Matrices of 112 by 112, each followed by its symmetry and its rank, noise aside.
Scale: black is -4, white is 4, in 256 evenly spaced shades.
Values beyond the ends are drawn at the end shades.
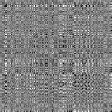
symmetric, rank four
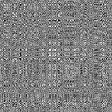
symmetric, rank six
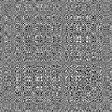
symmetric, rank five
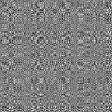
symmetric, rank four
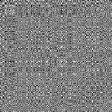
symmetric, rank six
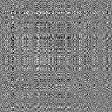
antisymmetric, rank four
